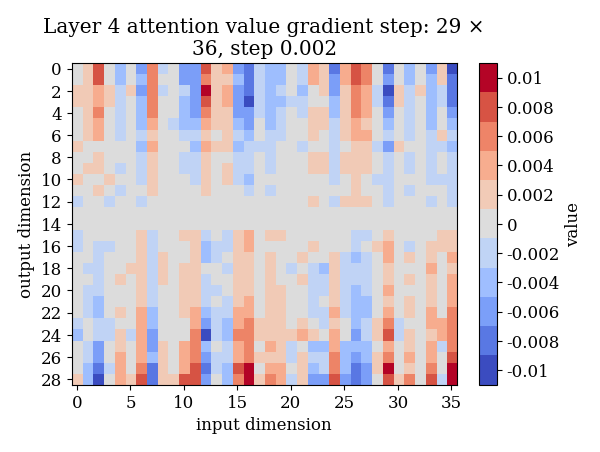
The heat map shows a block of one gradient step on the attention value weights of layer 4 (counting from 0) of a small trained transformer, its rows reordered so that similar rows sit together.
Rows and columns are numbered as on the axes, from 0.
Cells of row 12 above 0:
4
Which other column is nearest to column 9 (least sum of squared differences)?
32
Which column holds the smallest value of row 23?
12
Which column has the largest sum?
35
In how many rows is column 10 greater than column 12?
14
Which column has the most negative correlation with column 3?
28
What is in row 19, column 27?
-0.002
